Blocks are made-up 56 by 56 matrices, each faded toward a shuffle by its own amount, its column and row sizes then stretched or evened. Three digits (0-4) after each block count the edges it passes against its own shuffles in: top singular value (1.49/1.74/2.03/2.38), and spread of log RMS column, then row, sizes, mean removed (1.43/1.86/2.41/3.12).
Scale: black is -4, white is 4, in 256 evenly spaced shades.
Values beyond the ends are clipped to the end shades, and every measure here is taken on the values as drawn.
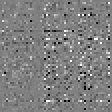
2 3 3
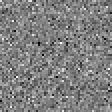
1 0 1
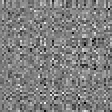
4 3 0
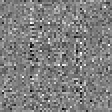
2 3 0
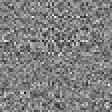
3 0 2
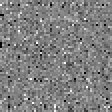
0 1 1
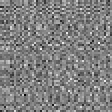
4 0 2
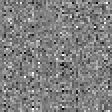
2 3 1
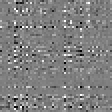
3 3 4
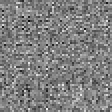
2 1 1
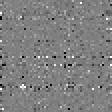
2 2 2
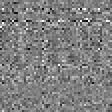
3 1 3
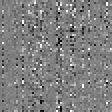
0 4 1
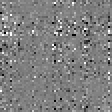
0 3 2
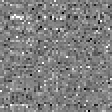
3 0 1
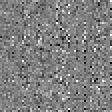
1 3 1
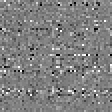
1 2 3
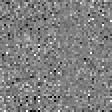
2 2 1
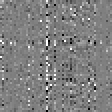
3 4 1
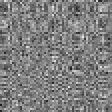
4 2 1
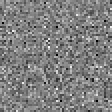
2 2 1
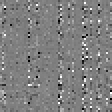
1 4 1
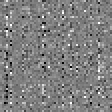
1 3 2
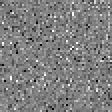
1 0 0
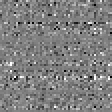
1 1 4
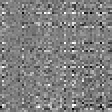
4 3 3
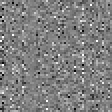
1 3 0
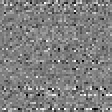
3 1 3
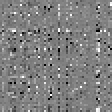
3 4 2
